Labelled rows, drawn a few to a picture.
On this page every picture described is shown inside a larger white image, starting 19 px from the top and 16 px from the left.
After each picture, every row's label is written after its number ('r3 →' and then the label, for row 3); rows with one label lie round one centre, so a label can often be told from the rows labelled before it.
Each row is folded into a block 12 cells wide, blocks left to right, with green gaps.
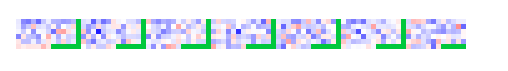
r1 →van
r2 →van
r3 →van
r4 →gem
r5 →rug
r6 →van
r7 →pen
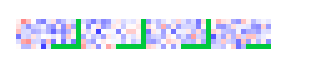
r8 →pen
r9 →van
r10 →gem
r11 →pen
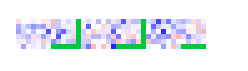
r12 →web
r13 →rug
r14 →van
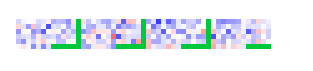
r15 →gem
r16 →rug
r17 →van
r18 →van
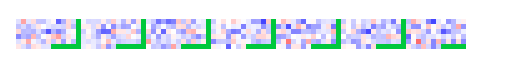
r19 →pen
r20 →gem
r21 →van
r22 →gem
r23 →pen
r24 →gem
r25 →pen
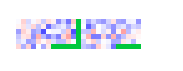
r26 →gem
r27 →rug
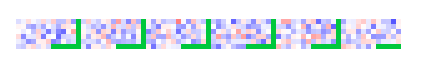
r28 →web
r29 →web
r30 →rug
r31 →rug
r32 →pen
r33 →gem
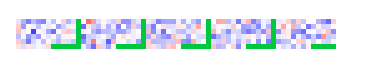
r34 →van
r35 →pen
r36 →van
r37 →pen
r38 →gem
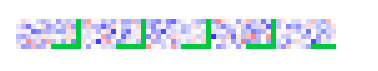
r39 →pen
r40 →web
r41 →van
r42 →pen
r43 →web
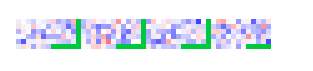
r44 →gem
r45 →web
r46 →gem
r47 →pen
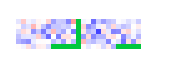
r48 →gem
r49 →van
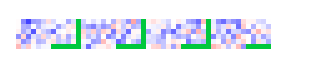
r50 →van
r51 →web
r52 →gem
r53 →van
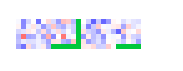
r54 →rug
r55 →van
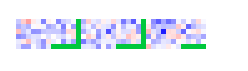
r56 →pen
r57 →gem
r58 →van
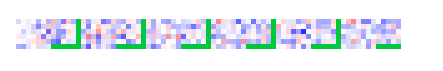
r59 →web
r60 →rug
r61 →rug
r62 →pen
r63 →gem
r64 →pen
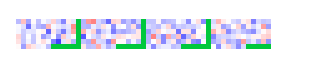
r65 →web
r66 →pen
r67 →rug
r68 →pen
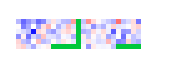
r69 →van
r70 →web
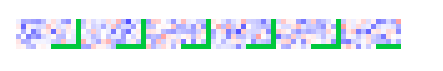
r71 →van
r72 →web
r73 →pen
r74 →gem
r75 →pen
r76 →gem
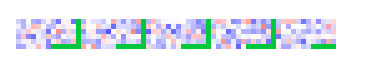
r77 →rug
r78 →gem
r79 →gem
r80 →pen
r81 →pen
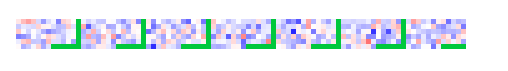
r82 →pen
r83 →rug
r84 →rug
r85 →rug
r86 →van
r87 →web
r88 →pen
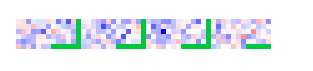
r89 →gem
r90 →web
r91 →van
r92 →rug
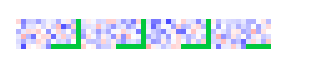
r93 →rug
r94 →gem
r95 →van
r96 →rug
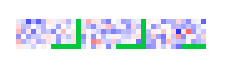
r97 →van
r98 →pen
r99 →rug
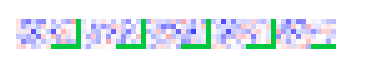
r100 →van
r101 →web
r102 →web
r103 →van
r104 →van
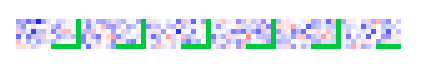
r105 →van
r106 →rug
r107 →web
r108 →pen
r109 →gem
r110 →web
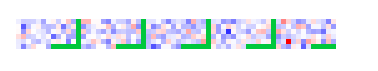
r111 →rug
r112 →pen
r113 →rug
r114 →van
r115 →pen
